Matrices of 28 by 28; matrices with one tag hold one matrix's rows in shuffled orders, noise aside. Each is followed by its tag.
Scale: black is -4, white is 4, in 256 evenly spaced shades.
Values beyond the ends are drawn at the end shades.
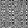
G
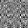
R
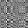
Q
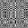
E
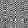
E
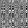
G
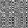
G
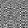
R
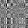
Q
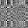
Q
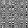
G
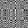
E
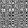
G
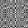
E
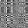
Q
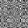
R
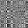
Q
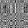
E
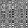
G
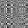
Q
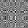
E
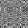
R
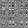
G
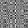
E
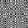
E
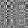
Q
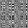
G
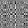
E
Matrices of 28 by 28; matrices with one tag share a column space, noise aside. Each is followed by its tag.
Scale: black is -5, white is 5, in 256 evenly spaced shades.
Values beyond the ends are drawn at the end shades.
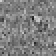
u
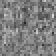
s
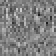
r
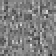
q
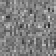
q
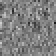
r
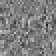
u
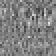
r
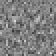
u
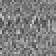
u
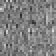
s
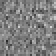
q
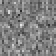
q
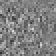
u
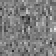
r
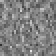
s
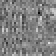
r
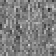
s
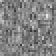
s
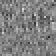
r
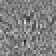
u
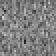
q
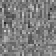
s
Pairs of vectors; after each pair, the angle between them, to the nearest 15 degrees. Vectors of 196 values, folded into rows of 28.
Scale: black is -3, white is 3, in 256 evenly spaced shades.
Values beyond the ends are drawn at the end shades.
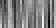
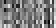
45 degrees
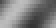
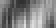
150 degrees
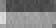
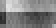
150 degrees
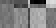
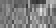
45 degrees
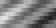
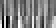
90 degrees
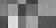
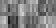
150 degrees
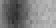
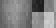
90 degrees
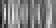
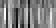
60 degrees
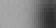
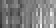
135 degrees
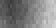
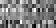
105 degrees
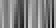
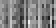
30 degrees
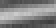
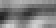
150 degrees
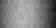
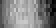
15 degrees
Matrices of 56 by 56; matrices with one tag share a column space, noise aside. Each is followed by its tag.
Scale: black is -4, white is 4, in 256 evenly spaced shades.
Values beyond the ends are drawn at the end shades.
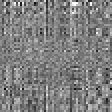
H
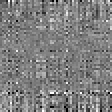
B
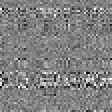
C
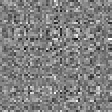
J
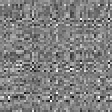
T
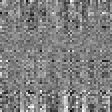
B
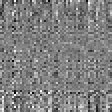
B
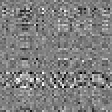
C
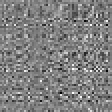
T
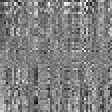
H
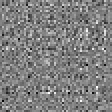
J
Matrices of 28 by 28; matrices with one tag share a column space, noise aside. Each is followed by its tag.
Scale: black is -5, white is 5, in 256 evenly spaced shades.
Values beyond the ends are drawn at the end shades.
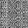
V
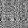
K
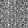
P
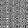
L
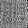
K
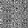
P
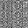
V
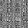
K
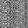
V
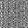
V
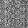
P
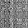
P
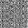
P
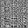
L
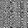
V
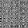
L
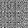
V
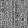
K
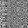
L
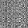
L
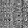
K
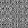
P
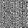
V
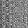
L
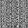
L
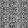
L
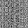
L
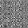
L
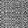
V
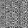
V
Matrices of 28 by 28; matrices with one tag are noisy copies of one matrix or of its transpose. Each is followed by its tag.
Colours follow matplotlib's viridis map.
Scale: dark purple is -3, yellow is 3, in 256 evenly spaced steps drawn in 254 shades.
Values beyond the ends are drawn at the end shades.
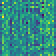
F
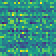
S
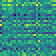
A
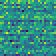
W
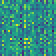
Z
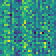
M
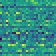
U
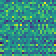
Z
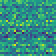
U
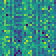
M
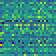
Z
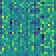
F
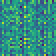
Z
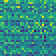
W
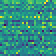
W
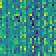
U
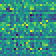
M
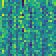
S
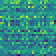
W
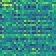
A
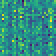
S
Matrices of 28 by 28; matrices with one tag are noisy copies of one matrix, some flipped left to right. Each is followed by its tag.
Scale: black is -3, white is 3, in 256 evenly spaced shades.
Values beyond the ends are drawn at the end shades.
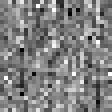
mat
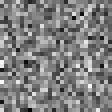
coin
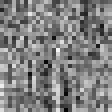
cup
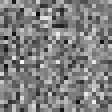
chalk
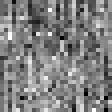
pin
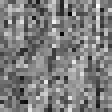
mat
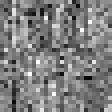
mat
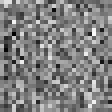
chalk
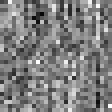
mat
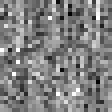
mat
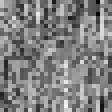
pin
